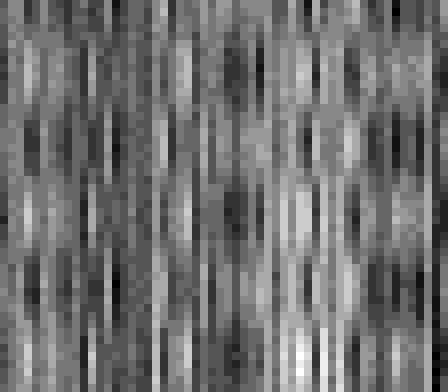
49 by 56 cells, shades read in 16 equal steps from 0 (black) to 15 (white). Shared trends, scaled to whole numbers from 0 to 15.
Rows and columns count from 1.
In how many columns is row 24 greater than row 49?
20
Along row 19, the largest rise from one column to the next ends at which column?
40
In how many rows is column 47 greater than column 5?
19
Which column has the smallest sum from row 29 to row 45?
55
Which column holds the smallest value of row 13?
30
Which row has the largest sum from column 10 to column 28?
10
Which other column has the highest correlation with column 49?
27
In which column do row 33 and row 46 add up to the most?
41
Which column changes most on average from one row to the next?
50
